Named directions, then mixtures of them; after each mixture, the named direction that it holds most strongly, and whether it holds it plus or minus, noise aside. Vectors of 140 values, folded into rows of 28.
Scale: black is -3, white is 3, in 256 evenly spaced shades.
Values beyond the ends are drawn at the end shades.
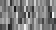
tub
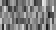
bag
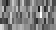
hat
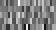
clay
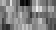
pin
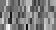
clay, minus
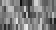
pin, plus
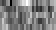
pin, minus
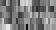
pin, minus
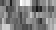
pin, minus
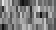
pin, plus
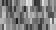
bag, plus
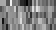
pin, plus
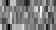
hat, plus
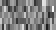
bag, plus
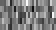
tub, plus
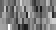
tub, minus
